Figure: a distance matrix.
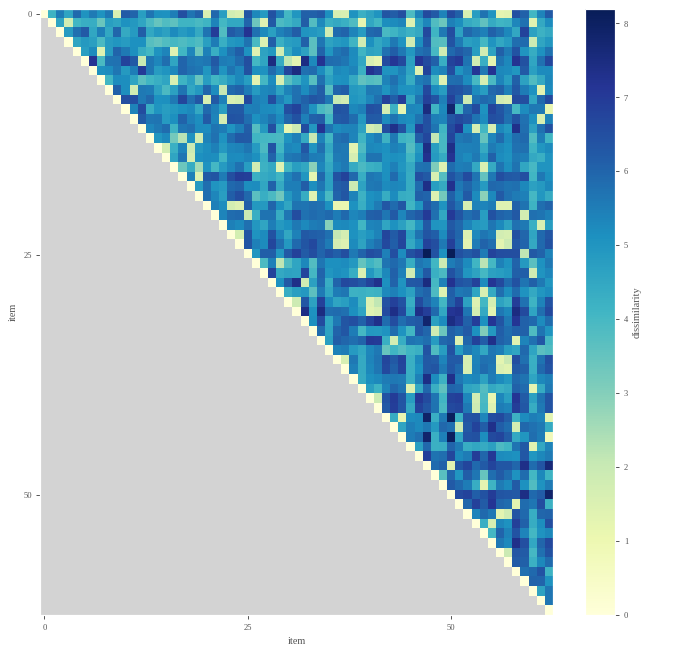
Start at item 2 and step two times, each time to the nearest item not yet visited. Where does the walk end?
22
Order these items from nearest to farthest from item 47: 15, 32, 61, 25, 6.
61, 6, 15, 32, 25
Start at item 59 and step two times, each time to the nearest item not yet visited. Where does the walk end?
25
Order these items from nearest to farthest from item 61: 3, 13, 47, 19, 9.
3, 19, 13, 9, 47
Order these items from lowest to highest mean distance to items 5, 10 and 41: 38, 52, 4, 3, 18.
3, 4, 38, 18, 52
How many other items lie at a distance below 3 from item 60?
5
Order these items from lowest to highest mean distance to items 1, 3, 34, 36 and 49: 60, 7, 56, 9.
60, 7, 56, 9
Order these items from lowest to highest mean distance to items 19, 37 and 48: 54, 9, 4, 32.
54, 4, 9, 32
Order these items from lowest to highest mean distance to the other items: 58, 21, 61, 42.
61, 42, 21, 58
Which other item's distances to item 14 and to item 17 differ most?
38
